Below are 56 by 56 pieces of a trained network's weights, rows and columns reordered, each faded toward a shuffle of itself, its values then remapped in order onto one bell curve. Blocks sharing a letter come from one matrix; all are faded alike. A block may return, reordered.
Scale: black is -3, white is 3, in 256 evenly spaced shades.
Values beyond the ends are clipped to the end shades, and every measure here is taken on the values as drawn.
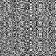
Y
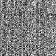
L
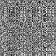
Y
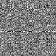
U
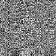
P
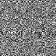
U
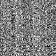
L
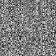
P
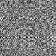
U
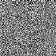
U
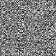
P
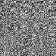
U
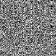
P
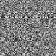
U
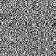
Y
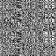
Y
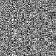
P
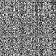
L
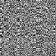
Y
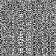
Y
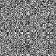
Y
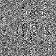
P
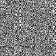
P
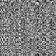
Y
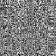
P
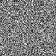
Y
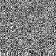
U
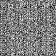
L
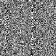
P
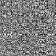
U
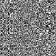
P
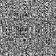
P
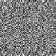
Y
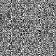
P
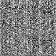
L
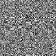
U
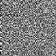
Y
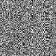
P
